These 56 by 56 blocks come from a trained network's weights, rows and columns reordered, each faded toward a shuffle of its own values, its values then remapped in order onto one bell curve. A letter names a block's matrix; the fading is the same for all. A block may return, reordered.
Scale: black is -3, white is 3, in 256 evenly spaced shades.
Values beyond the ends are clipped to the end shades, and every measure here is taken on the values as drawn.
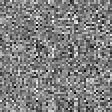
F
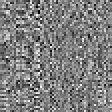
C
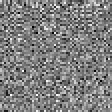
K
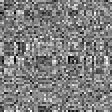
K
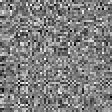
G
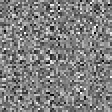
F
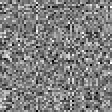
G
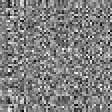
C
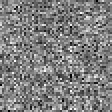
F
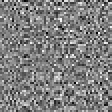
K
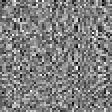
G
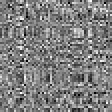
C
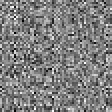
C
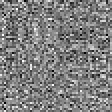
G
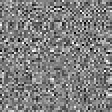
K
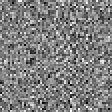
G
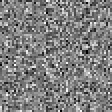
F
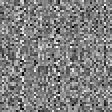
C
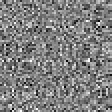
K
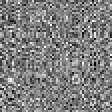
C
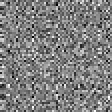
C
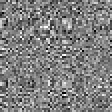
G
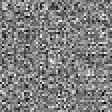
F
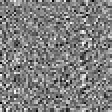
G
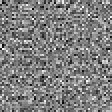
K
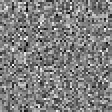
F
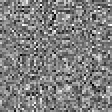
F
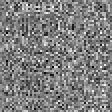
F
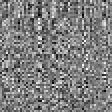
C
